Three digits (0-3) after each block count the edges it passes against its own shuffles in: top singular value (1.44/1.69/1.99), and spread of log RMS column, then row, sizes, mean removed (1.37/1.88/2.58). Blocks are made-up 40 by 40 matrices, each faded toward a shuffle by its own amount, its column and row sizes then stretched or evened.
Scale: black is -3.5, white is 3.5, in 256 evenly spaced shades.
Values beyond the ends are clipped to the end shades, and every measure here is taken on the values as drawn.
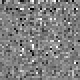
1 1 2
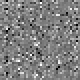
1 2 0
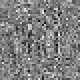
2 2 0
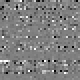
0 1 3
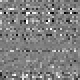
2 1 3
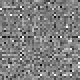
2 1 2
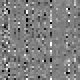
1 3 0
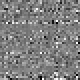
0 1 3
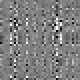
3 3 2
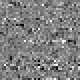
1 0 2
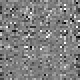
1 2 2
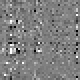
1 2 2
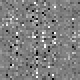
0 2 0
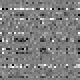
3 1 3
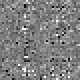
1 2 1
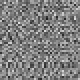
3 1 0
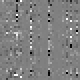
0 3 1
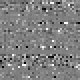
0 0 3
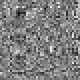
2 2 1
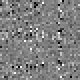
1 2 1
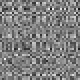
3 0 3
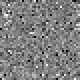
1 1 1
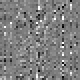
2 3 0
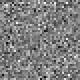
0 1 0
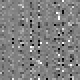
1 3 0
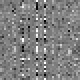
3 3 0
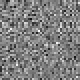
3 1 1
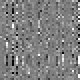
3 3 0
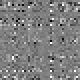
1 2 3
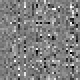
1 3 0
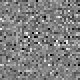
1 0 2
